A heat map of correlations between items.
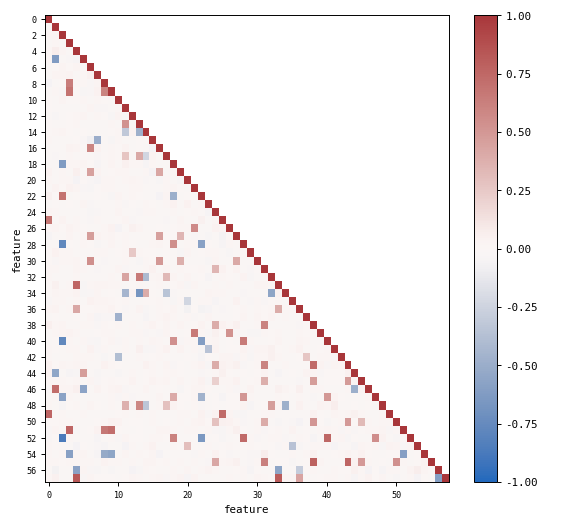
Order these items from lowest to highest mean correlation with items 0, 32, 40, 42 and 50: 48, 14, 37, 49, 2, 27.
2, 14, 27, 37, 48, 49
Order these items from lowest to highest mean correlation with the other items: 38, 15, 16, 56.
56, 15, 16, 38
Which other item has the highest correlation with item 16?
6
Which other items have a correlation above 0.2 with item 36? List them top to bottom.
4, 33, 57
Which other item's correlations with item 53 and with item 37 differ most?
10
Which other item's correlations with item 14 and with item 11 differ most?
13
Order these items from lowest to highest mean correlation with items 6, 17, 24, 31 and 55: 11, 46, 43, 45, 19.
46, 11, 19, 45, 43
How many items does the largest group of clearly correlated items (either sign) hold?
7
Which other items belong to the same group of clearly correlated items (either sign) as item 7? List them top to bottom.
15
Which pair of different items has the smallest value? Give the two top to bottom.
2, 52
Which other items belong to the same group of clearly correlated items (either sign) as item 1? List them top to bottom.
5, 44, 46
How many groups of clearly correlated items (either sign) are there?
14
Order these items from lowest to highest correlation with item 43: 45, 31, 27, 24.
27, 24, 45, 31
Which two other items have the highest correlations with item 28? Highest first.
52, 40
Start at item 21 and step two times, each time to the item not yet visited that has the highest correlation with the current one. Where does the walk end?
26
